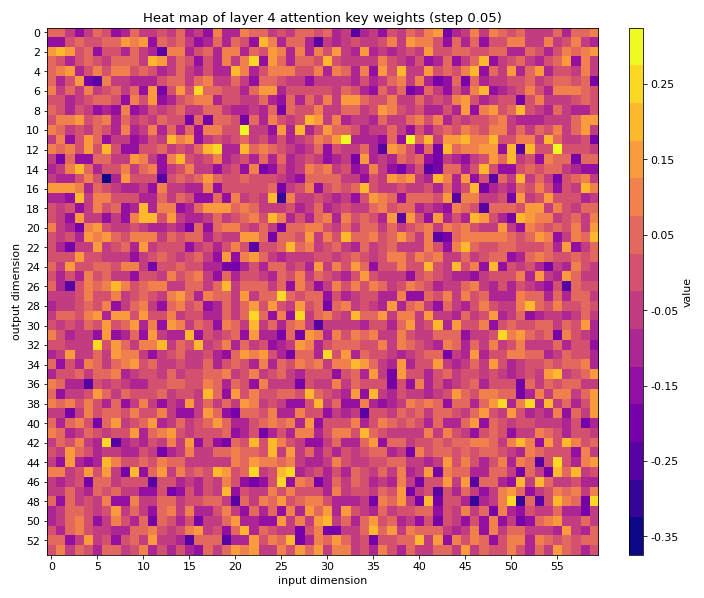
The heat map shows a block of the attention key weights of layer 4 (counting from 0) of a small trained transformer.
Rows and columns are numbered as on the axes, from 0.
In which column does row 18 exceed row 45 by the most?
10
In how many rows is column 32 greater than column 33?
24
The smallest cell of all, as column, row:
6, 15
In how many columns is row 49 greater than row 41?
27
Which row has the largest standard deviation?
48
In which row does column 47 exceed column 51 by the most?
12
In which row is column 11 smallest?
46
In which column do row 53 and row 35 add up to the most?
55
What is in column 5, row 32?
0.25
